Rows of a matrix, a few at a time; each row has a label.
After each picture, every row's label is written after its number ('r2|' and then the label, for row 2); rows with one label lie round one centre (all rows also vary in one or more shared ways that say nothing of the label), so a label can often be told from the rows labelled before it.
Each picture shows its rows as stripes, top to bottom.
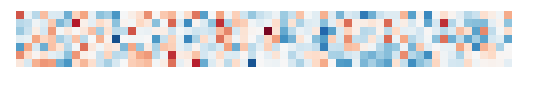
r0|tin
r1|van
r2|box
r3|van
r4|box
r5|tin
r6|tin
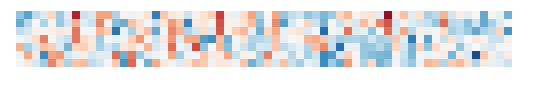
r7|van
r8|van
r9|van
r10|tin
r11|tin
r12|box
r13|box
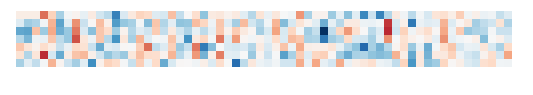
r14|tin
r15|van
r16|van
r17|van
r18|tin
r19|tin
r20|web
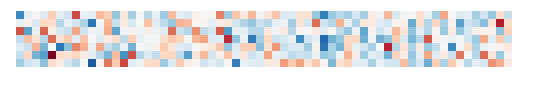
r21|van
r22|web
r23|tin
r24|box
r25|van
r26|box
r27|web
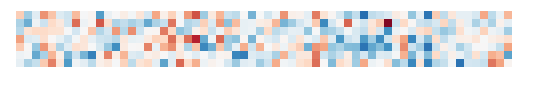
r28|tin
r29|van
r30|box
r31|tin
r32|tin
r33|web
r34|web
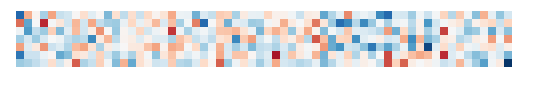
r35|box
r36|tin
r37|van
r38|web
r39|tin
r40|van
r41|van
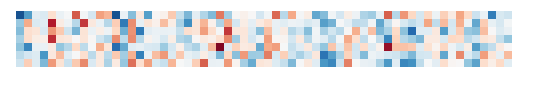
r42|van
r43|box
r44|box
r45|box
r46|van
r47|box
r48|box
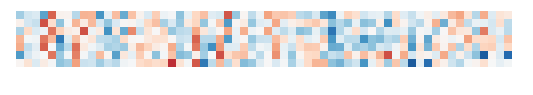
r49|box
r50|tin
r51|box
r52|tin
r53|tin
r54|van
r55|tin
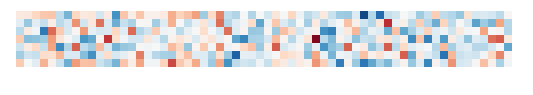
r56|tin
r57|van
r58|box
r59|web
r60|van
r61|web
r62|tin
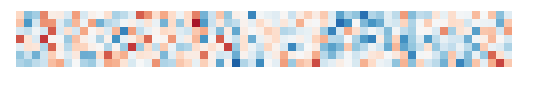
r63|tin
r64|tin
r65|box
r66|tin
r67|box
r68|web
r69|web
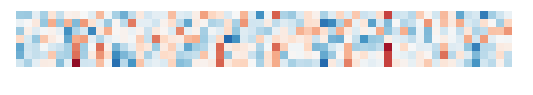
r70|van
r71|box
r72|web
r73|tin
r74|van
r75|van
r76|van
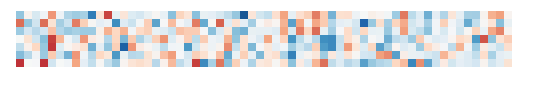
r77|web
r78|tin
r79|web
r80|box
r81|box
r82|van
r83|tin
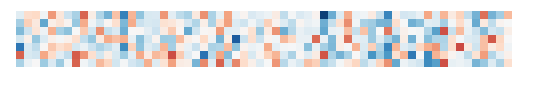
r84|box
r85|box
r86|van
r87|web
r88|box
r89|tin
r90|van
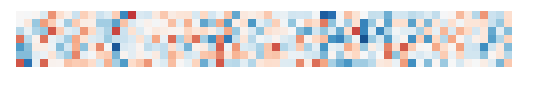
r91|box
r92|tin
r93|box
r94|tin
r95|van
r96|van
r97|tin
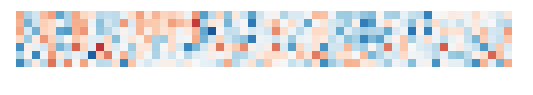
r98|tin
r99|tin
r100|tin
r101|tin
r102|van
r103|web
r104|box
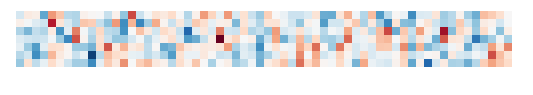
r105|box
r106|box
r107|van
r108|van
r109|web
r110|web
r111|web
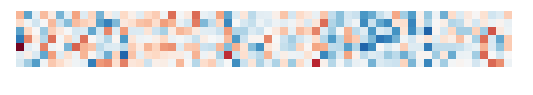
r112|tin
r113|tin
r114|web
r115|box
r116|tin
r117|box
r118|web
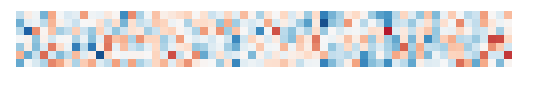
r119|box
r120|box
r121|van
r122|web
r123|web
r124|tin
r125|box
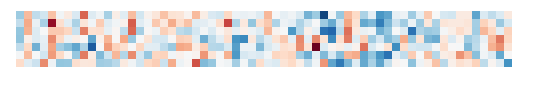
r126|box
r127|box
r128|box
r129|web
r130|web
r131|box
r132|tin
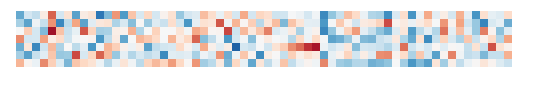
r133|box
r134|van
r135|box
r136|tin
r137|web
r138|van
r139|tin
